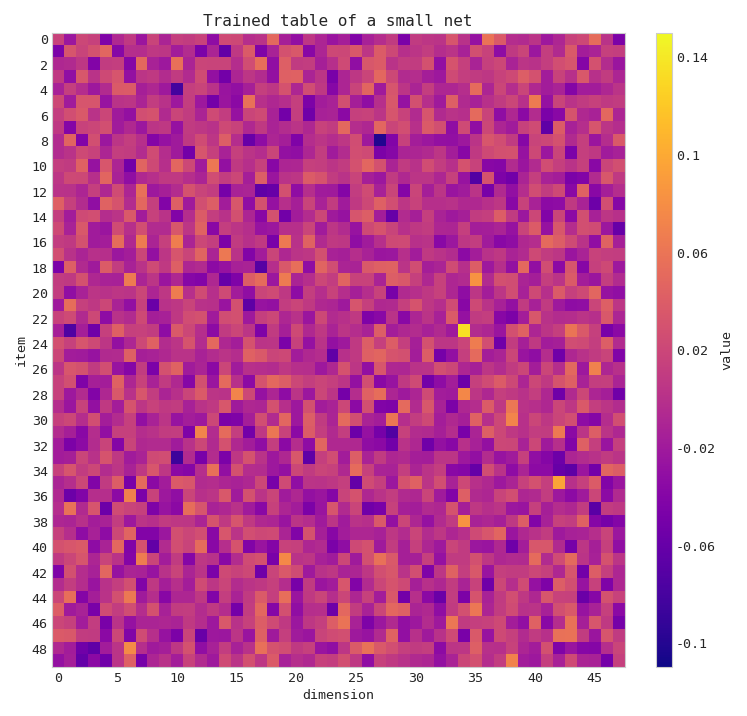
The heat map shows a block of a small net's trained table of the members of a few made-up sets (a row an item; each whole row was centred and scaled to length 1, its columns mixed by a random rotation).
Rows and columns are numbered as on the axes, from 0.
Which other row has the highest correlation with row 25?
48
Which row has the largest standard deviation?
23
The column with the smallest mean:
32
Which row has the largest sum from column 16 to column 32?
19
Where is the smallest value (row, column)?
8, 27
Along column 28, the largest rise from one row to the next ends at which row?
30
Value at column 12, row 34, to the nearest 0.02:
0
